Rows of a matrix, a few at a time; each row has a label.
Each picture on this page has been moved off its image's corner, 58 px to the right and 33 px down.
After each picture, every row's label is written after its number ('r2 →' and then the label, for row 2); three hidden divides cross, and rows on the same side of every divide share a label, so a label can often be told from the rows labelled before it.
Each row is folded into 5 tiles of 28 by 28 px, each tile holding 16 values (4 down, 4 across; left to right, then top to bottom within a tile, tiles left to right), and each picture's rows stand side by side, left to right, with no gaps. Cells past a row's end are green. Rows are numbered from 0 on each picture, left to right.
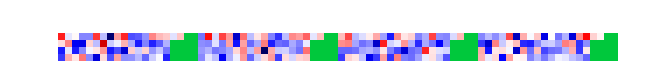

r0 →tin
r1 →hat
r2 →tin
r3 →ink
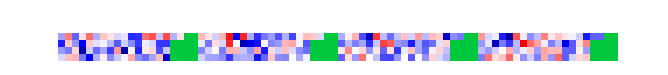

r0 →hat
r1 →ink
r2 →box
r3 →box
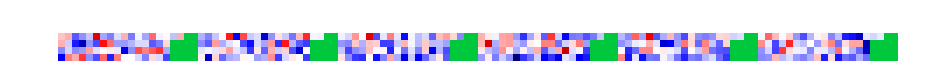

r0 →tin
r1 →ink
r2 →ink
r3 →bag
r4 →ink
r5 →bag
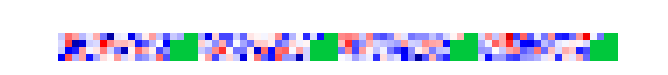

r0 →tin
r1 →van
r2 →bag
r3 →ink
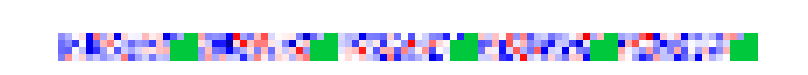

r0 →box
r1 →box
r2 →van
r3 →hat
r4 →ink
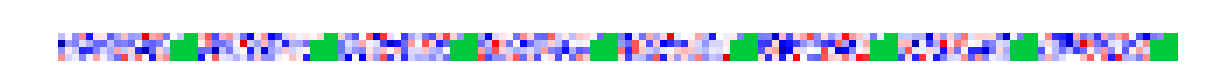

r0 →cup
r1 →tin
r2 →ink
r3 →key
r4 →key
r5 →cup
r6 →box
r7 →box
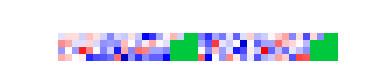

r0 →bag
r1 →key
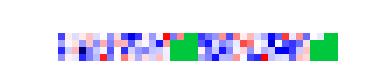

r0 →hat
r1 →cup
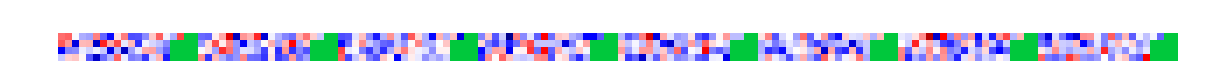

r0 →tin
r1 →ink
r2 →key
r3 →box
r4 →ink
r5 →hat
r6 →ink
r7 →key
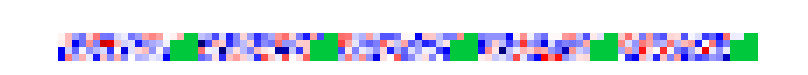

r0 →tin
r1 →cup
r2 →tin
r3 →cup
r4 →bag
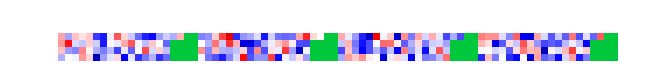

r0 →bag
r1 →ink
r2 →box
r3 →tin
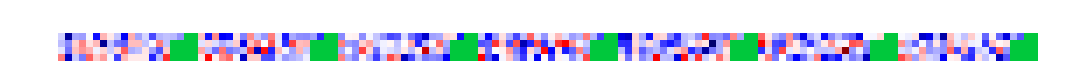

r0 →key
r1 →van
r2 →bag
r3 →key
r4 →cup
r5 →bag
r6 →van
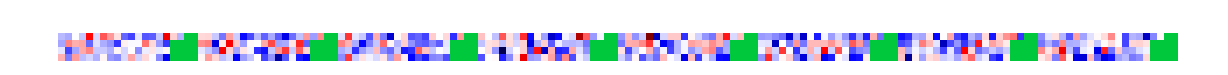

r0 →ink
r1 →bag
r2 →tin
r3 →hat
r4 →ink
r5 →van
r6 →key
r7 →van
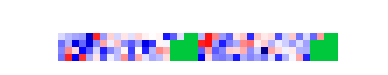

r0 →box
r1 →tin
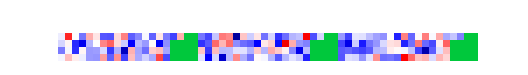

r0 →tin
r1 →ink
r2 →cup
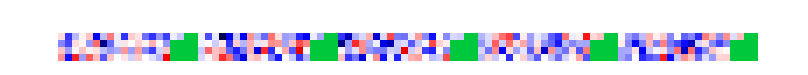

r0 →key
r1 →van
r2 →key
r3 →hat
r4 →hat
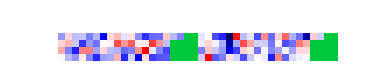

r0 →bag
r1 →box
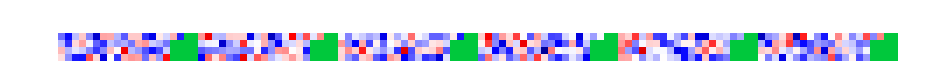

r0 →key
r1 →tin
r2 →van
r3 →tin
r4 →bag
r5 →ink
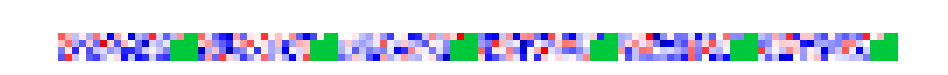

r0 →tin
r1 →box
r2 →tin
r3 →key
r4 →ink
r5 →ink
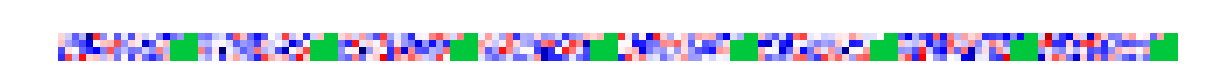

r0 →box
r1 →cup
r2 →hat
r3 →bag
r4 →box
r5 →cup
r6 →van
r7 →tin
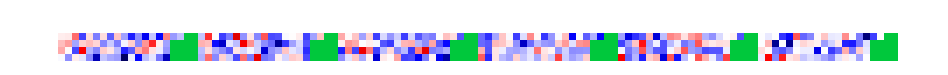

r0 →bag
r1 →tin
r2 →bag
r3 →key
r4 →key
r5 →box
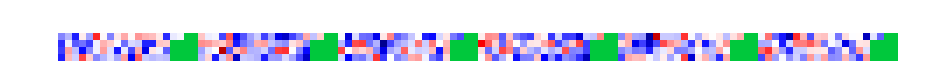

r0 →box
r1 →bag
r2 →key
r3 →bag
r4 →box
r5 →box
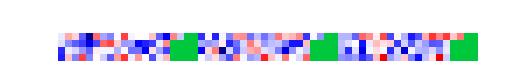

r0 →box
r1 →cup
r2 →hat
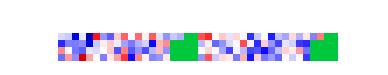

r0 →box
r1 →tin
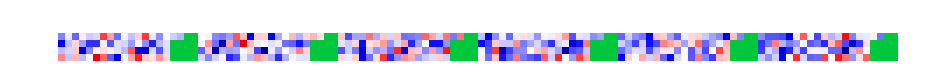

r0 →cup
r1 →tin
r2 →hat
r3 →cup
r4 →box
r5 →cup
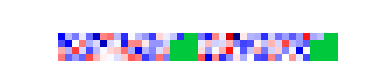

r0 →key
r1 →ink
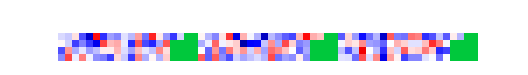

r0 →box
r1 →ink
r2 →van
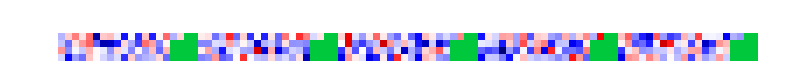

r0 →ink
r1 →hat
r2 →tin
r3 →hat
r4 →box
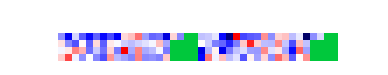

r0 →van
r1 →box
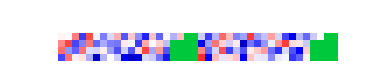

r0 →bag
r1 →key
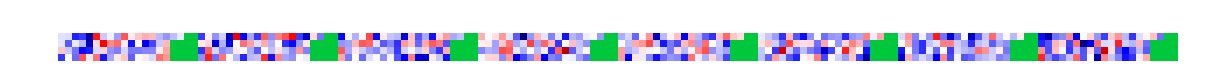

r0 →box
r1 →box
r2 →ink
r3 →bag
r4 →ink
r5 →bag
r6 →tin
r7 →key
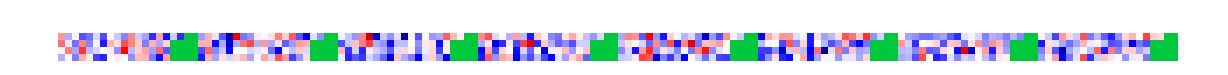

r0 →van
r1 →box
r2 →ink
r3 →tin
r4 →bag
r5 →hat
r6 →van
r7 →hat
